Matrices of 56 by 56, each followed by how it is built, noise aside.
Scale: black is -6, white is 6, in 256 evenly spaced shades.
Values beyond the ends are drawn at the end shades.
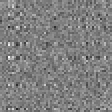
low rank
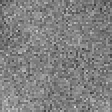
smooth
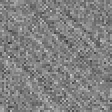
Toeplitz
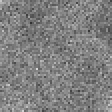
smooth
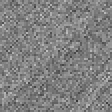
Hankel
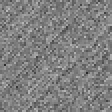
Hankel
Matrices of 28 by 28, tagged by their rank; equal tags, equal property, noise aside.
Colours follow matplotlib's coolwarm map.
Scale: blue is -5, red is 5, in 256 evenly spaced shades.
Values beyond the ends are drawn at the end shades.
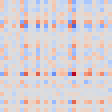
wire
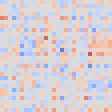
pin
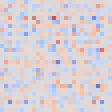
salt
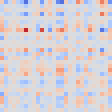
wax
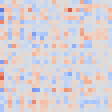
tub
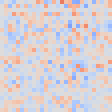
salt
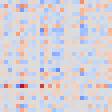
tub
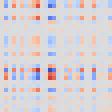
wire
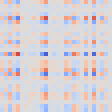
wire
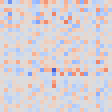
pin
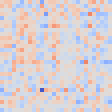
salt
